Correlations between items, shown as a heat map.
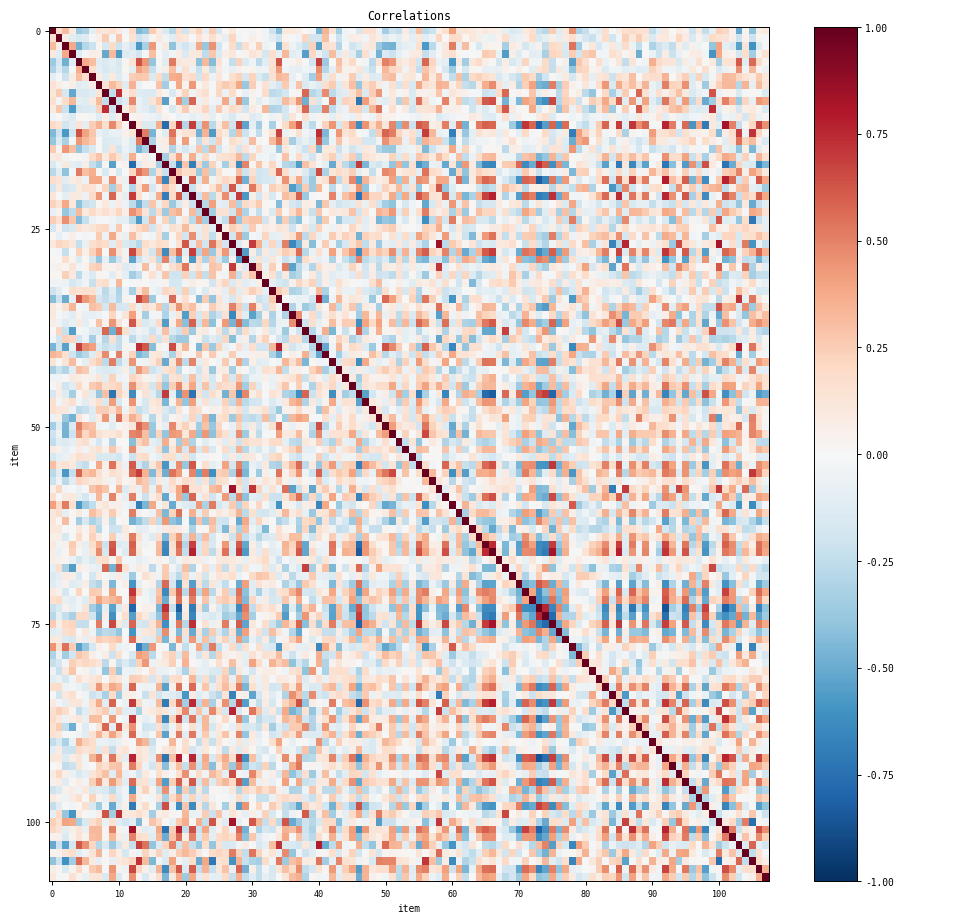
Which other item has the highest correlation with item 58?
27
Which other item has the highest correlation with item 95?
92
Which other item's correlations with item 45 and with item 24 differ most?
56
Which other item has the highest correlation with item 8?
10
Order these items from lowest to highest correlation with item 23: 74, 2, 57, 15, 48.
2, 15, 74, 48, 57
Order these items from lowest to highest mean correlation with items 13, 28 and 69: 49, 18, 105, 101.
101, 49, 18, 105
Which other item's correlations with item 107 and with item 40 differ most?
103
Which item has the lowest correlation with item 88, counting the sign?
3
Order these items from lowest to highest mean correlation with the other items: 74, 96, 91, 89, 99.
74, 96, 91, 99, 89
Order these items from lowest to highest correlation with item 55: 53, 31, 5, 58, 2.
5, 31, 58, 2, 53
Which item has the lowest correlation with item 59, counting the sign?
46
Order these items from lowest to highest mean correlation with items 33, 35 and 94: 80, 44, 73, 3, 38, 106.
73, 38, 44, 106, 3, 80
